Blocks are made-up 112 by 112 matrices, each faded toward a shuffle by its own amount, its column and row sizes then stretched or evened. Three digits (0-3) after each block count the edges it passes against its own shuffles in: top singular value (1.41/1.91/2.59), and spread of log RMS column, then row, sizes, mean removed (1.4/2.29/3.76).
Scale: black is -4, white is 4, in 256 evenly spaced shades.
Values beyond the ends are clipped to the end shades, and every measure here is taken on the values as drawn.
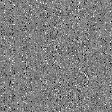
1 2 0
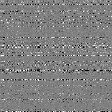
3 1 3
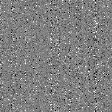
1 2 0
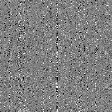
2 2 0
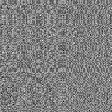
3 0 0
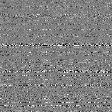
2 0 3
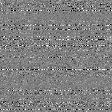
2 0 3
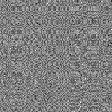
3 0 0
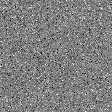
1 0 0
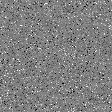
0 0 0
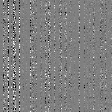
1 3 1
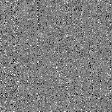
0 2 1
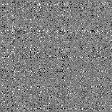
1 2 2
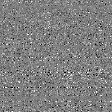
1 1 2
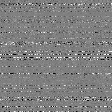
1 0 3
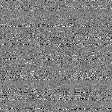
0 0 3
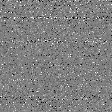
0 0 2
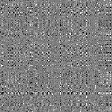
3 2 2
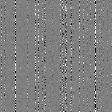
3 3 0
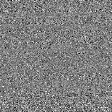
0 0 2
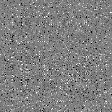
2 1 1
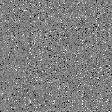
2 1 0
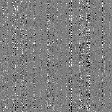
2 3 1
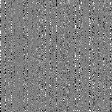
1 3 0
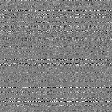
3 0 3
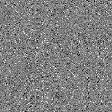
2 1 1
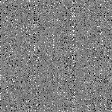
1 2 1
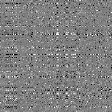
3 1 2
